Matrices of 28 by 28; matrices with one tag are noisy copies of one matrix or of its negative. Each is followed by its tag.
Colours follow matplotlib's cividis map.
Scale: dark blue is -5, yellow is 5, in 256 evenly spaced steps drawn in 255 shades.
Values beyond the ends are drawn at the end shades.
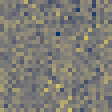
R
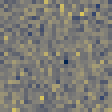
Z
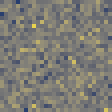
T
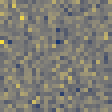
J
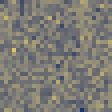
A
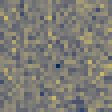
A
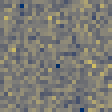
A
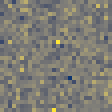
J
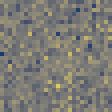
R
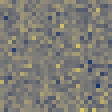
A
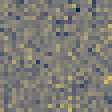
R
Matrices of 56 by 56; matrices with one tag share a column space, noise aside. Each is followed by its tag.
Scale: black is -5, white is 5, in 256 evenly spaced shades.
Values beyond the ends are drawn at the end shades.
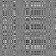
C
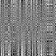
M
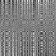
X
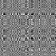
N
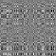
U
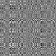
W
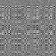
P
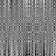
M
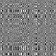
U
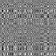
U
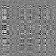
P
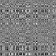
U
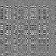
P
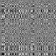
U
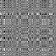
N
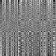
X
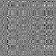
C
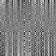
X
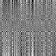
X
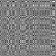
C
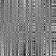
M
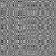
C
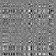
U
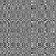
W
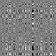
U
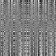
X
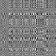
N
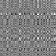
N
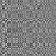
W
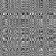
N
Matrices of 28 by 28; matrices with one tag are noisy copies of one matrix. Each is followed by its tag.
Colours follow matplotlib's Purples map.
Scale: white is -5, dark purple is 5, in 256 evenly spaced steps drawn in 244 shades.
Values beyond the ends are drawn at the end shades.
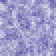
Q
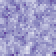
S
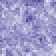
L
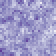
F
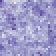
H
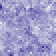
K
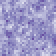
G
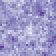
H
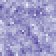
K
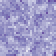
S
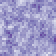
G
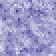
K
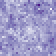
H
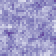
G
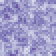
S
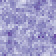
G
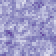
G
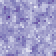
S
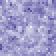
H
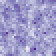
S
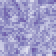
S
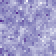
F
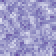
Q
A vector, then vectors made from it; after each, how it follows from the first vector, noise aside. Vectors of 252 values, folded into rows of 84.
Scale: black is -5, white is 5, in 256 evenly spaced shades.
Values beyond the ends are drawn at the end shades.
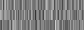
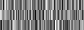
scaled up.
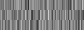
reversed, negated.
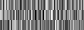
scaled up.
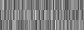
sign-scrambled.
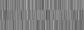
wrapped around, negated, shrunk.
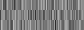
sign-scrambled.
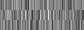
reversed, negated.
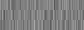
wrapped around, negated, shrunk.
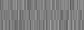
wrapped around, negated, shrunk.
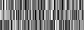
scaled up.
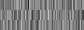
reversed, negated.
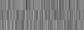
wrapped around, negated, shrunk.
